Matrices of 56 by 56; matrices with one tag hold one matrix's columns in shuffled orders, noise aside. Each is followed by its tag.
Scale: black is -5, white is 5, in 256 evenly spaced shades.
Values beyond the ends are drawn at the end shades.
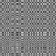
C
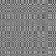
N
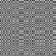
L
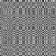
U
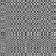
C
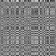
U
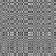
C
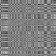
N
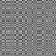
L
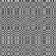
U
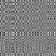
C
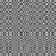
C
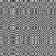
U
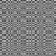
L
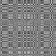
N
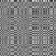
U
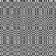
U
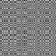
L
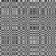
U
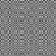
L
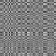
C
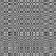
C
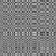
C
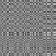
C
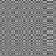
L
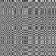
U
